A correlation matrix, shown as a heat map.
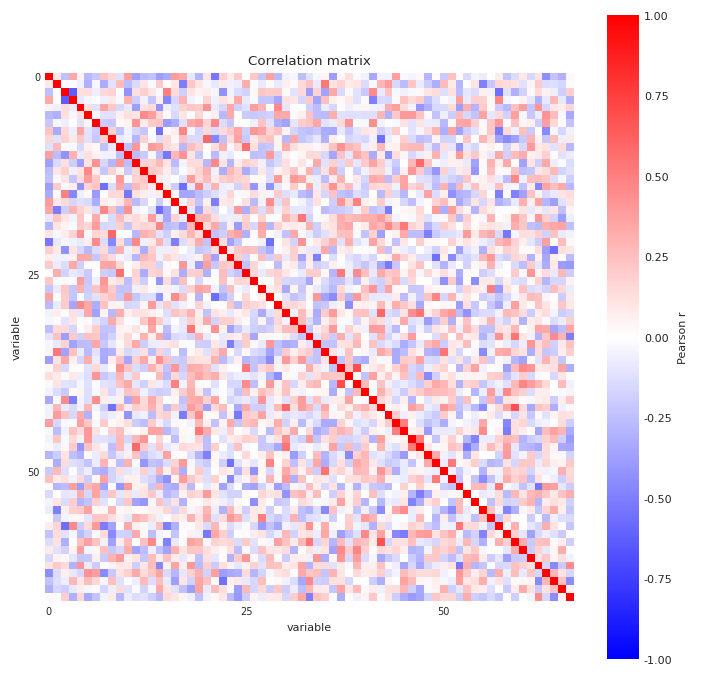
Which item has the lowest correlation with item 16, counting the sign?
21
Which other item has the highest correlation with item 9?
25
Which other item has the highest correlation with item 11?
47
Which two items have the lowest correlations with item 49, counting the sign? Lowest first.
23, 12
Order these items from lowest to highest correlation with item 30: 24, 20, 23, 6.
6, 20, 23, 24
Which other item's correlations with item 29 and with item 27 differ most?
56
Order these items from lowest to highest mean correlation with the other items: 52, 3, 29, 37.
52, 3, 29, 37
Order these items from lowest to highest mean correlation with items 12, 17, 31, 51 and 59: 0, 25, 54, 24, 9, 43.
54, 43, 25, 9, 0, 24
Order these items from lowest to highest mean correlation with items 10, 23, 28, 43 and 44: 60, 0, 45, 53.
53, 45, 60, 0
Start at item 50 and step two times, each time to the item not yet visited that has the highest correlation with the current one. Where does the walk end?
1
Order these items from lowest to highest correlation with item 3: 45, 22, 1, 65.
65, 1, 22, 45
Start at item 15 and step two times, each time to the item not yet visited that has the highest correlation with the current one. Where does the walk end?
41
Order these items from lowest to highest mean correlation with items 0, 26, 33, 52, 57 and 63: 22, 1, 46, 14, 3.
22, 1, 14, 46, 3
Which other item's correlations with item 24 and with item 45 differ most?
19
